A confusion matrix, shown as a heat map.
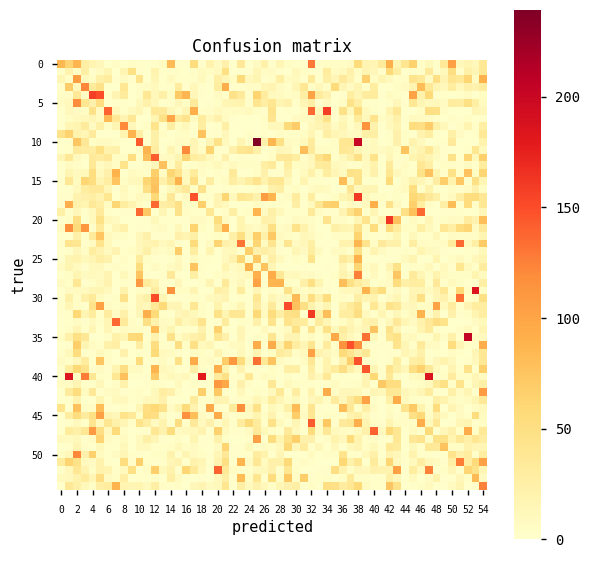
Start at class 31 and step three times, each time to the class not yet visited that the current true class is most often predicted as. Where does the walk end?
23
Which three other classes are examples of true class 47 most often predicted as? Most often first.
40, 4, 52
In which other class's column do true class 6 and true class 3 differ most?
34
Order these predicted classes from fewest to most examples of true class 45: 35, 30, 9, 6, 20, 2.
35, 6, 9, 2, 30, 20
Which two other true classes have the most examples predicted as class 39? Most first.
35, 8
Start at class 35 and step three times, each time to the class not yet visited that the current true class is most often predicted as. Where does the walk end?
42
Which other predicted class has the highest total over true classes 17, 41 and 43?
38
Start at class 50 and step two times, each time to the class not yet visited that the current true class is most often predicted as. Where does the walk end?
54
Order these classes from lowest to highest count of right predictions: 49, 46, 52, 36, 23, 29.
29, 52, 49, 46, 36, 23
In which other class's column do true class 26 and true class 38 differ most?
25
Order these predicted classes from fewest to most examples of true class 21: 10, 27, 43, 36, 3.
10, 36, 43, 27, 3
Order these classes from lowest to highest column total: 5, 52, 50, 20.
50, 52, 20, 5
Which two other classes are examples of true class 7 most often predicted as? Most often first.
14, 6
